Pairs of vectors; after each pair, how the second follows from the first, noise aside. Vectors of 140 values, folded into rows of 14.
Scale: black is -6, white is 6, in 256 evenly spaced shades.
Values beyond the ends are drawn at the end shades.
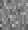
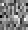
wrapped around, negated, scaled up.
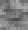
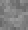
negated, shrunk.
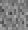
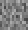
reversed.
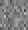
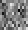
wrapped around, scaled up.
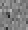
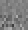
wrapped around, negated, partly zeroed.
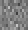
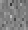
reversed, negated, partly zeroed.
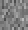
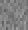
reversed, negated, shrunk.
